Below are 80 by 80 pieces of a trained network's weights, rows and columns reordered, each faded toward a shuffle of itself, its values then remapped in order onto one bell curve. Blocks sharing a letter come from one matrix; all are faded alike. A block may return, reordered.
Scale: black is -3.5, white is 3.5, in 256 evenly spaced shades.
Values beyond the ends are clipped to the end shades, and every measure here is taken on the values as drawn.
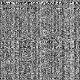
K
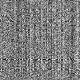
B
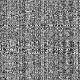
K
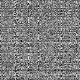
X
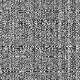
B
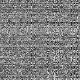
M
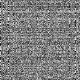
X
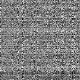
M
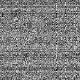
X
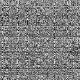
X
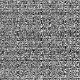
X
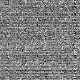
M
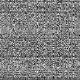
X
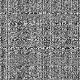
B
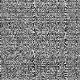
X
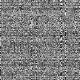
X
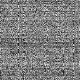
X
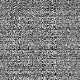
M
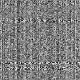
B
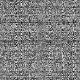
X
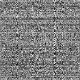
X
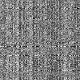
K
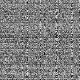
X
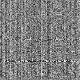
B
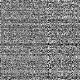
M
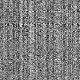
K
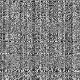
K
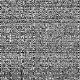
M
